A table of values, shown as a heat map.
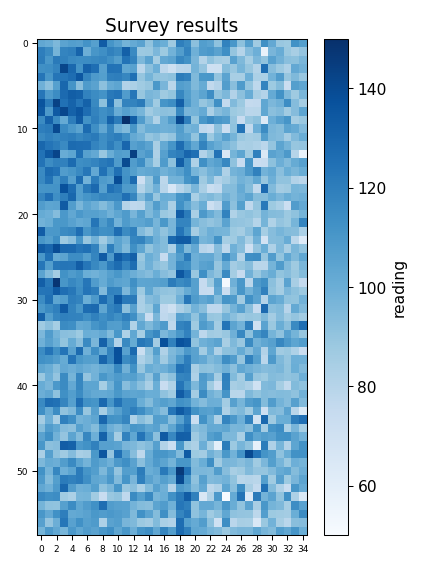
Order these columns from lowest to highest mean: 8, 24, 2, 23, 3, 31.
23, 31, 24, 8, 2, 3
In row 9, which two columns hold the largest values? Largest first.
11, 18
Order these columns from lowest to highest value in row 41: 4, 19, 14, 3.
14, 4, 3, 19
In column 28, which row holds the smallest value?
47
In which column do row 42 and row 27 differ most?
2
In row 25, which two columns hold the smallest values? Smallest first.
16, 26
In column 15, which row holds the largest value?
34
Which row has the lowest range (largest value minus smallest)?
49
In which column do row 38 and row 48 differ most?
27
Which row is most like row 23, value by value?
43
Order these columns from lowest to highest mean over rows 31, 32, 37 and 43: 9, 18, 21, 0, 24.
24, 21, 18, 9, 0
